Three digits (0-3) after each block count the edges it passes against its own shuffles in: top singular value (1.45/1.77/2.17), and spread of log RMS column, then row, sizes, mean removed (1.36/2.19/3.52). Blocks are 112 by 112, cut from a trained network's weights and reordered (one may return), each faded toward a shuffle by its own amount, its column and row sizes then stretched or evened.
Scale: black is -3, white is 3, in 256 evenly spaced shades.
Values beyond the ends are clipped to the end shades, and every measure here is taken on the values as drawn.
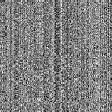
3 1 0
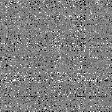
0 2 2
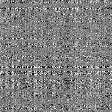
2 0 3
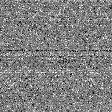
1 0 1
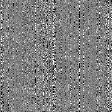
1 3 0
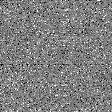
0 0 1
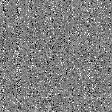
0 2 0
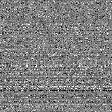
2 0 2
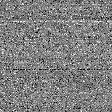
1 0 1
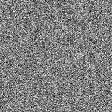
1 0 0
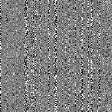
2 3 0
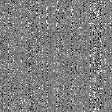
0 3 1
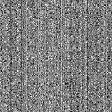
2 1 1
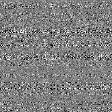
1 1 3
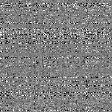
1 2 3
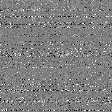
0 0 3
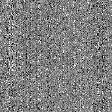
1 2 0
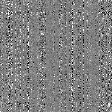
1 3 1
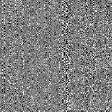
2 3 0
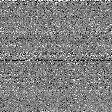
2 0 2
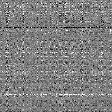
3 2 2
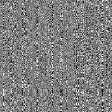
3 3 0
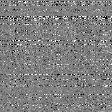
1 1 3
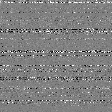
2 0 3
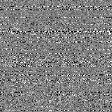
1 1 3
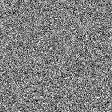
1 0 0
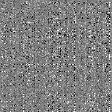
1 2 2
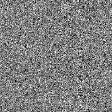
0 2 0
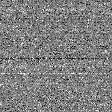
1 0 1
